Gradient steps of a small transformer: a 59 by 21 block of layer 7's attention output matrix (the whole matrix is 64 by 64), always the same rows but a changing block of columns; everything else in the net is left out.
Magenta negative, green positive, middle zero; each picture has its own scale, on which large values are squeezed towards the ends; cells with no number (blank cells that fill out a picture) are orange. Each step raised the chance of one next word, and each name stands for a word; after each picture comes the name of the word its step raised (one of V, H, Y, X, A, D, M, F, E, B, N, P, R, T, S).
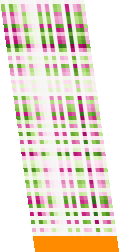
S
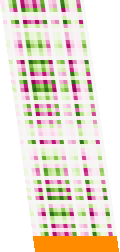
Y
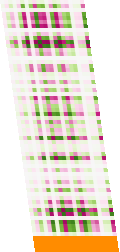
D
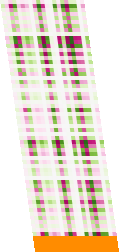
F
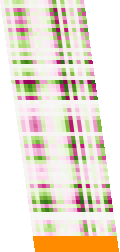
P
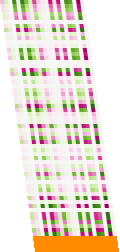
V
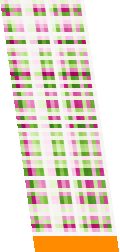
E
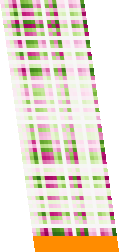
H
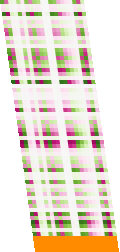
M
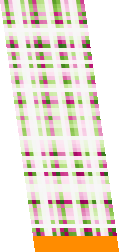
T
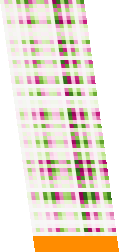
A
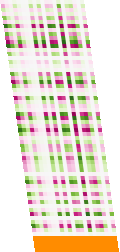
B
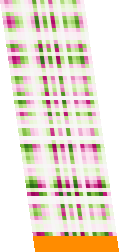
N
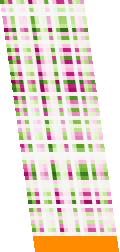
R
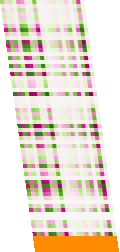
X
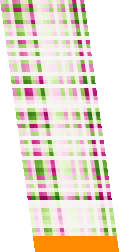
A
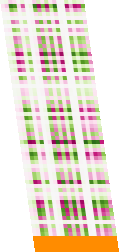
F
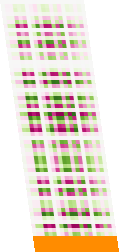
B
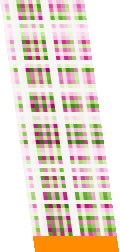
V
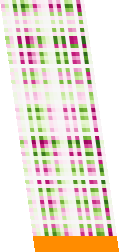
F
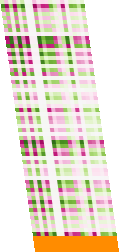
F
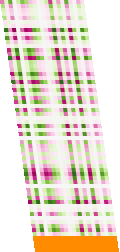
R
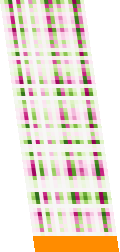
A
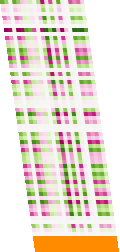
R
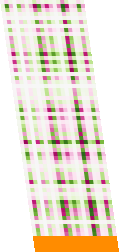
F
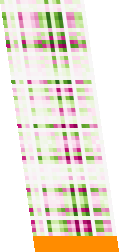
D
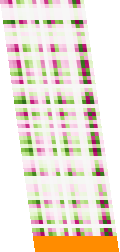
T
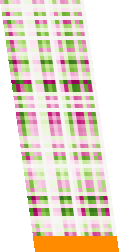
P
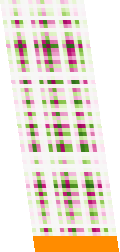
N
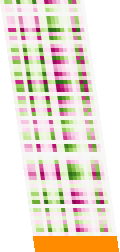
R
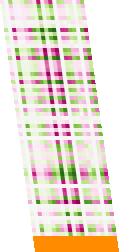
R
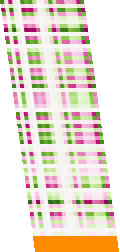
E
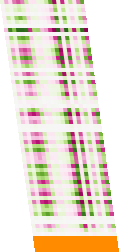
R
